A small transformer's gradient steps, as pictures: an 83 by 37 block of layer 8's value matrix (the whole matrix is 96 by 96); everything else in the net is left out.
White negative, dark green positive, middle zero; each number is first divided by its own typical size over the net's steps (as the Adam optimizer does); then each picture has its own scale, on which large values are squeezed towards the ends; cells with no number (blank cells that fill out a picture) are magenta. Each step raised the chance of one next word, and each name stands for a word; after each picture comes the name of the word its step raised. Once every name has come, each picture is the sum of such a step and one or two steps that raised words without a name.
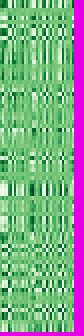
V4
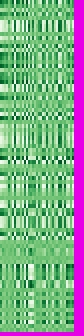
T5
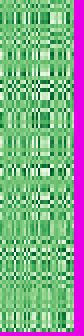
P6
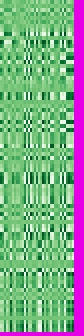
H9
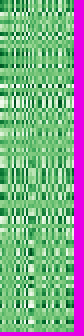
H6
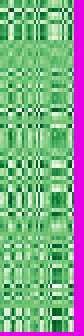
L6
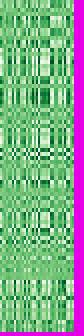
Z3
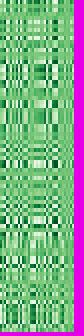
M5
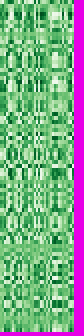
T5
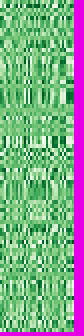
Z3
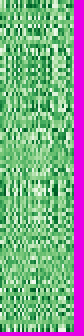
V4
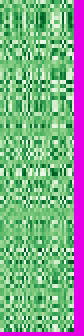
P6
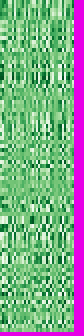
M5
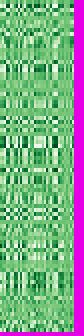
H9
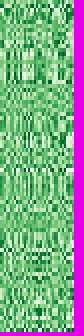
P6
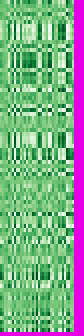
T5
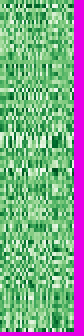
P6
